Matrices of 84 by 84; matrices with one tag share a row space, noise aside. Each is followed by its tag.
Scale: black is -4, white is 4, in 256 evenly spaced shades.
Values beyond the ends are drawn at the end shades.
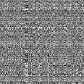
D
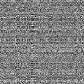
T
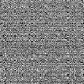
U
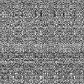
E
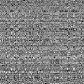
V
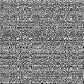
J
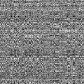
V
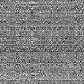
T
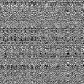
U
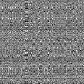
D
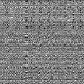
D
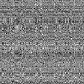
E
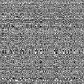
E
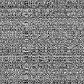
D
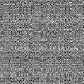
J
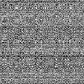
E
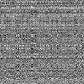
T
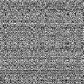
U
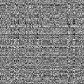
V
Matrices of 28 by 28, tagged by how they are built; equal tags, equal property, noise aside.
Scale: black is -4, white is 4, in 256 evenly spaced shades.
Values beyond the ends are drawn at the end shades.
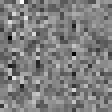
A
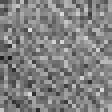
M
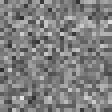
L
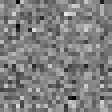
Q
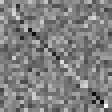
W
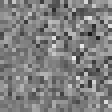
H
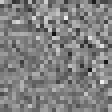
H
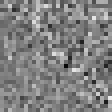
H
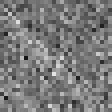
M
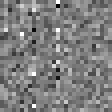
A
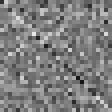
W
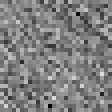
M
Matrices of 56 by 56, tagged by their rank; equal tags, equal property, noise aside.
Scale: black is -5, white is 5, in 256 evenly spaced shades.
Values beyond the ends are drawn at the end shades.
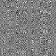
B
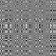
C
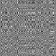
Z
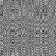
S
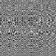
S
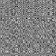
B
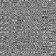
B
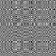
C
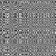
Z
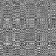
Z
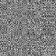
B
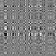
C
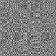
B
